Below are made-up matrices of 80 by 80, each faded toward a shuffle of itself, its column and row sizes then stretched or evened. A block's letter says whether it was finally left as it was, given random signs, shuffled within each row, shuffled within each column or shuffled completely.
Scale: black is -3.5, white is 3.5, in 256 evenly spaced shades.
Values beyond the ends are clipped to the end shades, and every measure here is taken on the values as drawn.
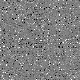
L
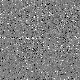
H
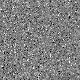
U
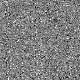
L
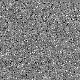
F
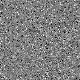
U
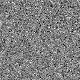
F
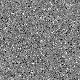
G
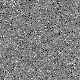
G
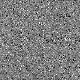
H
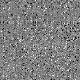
L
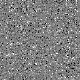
L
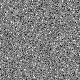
G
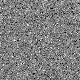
F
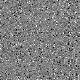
L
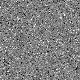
G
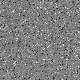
G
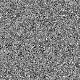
F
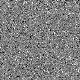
F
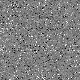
F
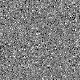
L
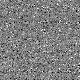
F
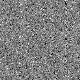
U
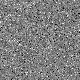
G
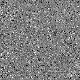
H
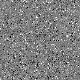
H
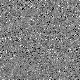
F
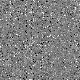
H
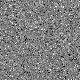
G
